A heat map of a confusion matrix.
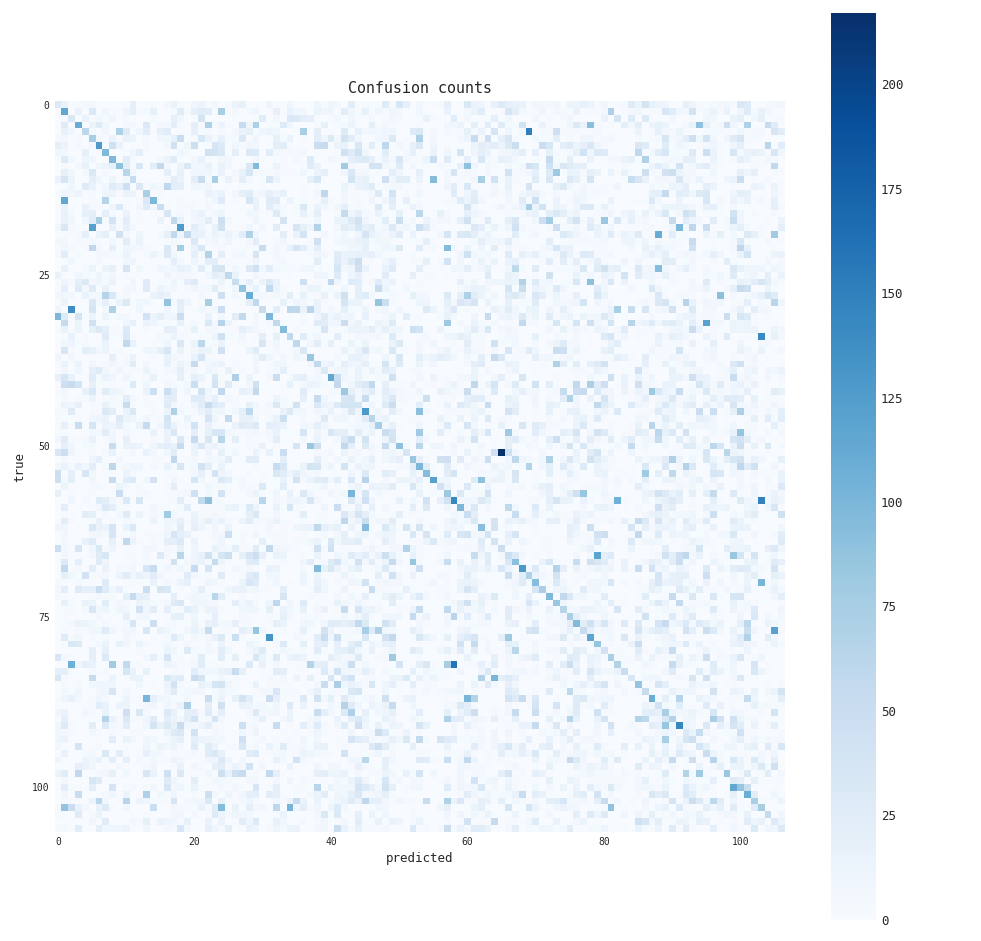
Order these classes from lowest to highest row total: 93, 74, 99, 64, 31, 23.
99, 23, 64, 93, 74, 31
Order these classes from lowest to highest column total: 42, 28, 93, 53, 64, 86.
64, 86, 28, 93, 53, 42
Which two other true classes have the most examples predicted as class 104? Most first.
6, 3
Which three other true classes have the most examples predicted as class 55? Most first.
11, 8, 64
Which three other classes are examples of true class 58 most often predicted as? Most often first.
103, 82, 22
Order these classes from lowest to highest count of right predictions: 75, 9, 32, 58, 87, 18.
32, 75, 9, 87, 18, 58
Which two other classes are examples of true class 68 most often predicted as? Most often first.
38, 73
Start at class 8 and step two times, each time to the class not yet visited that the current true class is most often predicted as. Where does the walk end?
75
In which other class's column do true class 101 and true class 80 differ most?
13
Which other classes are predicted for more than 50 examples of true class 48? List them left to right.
53, 66, 88, 100
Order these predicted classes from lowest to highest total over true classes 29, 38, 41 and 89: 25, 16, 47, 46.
25, 46, 47, 16
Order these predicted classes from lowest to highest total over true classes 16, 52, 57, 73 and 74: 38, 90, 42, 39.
39, 38, 90, 42
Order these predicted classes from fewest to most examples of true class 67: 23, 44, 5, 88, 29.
5, 88, 29, 44, 23
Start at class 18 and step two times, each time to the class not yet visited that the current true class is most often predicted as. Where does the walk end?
53
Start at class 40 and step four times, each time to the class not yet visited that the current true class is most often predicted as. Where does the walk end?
0
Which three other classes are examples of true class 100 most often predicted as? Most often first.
99, 38, 101
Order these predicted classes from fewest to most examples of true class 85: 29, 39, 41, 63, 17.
29, 63, 17, 39, 41
